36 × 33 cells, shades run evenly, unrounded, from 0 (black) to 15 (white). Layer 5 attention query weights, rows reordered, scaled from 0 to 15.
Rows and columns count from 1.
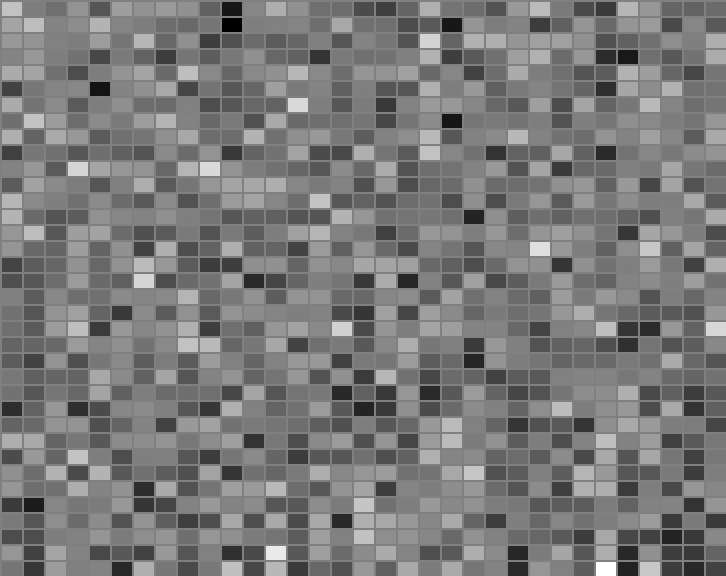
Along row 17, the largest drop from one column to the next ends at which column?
26
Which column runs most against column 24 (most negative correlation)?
28
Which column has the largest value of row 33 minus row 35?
11
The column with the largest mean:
20
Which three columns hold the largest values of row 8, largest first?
2, 8, 13
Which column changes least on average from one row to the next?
3
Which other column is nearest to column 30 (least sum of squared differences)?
25
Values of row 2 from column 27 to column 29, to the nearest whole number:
9 6 9
